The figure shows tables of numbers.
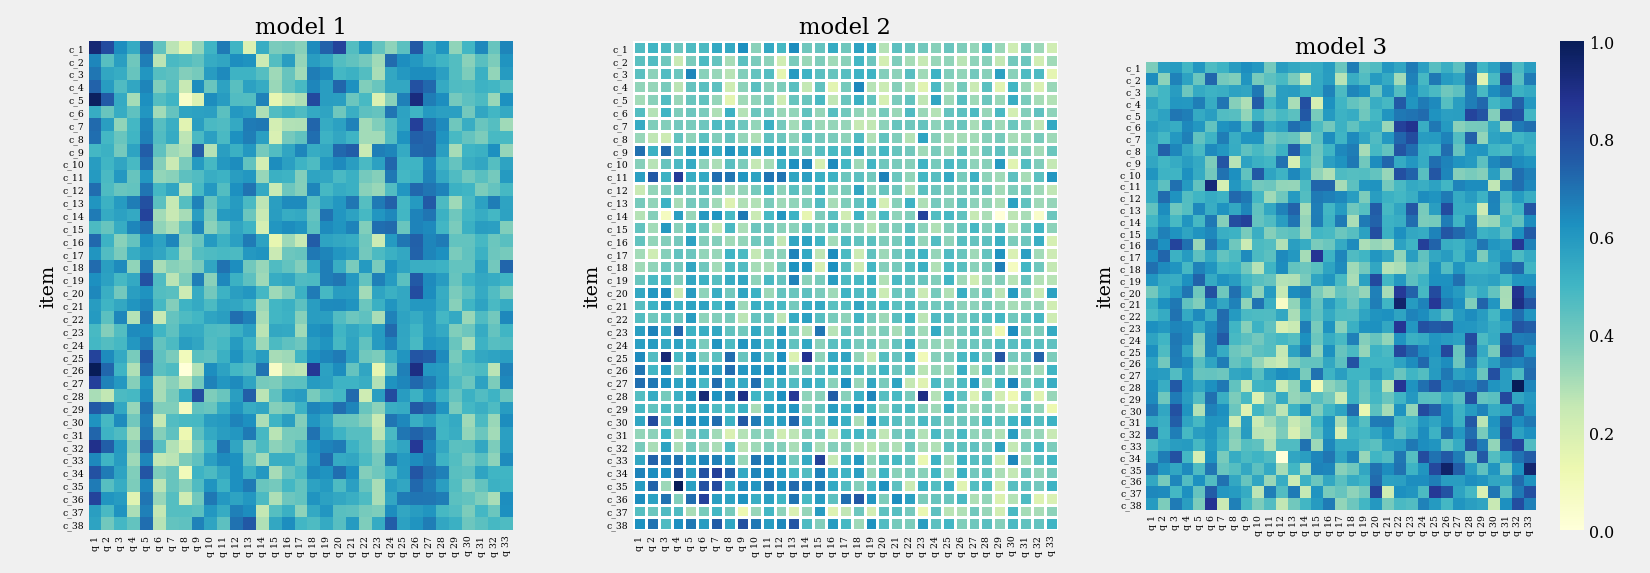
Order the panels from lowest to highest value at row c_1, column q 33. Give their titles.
model 2, model 3, model 1
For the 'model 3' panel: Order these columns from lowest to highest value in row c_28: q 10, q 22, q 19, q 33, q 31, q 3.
q 19, q 10, q 31, q 33, q 3, q 22
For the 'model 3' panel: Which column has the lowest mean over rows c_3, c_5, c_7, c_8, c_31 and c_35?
q 11
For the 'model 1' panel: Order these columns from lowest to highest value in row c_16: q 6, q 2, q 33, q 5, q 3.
q 3, q 33, q 2, q 6, q 5
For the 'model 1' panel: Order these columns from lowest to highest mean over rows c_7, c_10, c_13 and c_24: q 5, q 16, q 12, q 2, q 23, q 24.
q 16, q 2, q 23, q 12, q 24, q 5
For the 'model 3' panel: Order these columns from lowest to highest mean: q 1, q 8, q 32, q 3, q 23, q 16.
q 8, q 16, q 1, q 23, q 3, q 32
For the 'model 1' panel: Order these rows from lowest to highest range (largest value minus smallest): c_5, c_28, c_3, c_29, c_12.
c_3, c_12, c_28, c_29, c_5
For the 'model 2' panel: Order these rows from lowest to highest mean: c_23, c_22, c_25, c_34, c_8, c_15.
c_8, c_15, c_22, c_23, c_25, c_34
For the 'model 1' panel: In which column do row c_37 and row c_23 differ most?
q 4
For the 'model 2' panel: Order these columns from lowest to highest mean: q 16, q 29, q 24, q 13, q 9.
q 29, q 24, q 16, q 9, q 13
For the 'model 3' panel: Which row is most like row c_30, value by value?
c_16
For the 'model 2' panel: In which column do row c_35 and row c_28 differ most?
q 4
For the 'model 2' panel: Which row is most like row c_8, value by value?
c_12
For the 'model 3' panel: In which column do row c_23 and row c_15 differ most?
q 14
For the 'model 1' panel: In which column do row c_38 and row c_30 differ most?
q 23
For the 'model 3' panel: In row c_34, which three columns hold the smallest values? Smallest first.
q 12, q 5, q 19
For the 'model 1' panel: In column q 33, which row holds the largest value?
c_18
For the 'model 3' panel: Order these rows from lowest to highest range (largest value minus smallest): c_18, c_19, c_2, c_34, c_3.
c_3, c_18, c_19, c_2, c_34
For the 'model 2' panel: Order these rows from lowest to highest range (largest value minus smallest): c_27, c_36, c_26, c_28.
c_26, c_27, c_36, c_28
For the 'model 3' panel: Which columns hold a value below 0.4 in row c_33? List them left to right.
q 8, q 11, q 15, q 30
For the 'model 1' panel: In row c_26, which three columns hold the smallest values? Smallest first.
q 8, q 15, q 23
